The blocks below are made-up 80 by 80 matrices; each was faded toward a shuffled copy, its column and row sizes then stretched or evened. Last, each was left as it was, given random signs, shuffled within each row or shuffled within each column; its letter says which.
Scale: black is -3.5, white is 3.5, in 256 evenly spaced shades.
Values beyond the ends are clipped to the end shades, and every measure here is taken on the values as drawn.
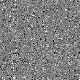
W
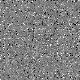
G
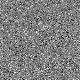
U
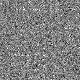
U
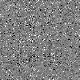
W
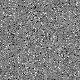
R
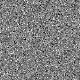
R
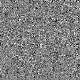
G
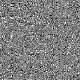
W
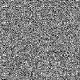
W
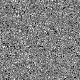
U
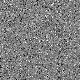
R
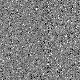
R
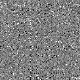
W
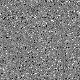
U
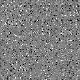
W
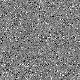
U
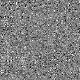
W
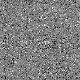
G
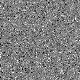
U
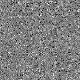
W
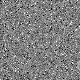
R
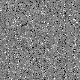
R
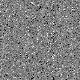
R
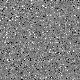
U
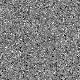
R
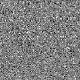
W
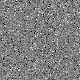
R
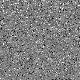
U
